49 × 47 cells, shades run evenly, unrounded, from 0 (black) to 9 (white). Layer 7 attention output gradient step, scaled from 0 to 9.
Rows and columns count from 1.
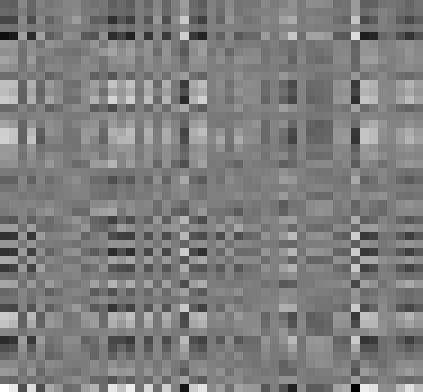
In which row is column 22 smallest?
5
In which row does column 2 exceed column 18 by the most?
49
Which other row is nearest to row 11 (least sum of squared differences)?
13
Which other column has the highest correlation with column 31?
43
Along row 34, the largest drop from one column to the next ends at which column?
41
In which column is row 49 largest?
1
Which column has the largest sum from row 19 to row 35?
40
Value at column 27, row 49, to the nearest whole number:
6
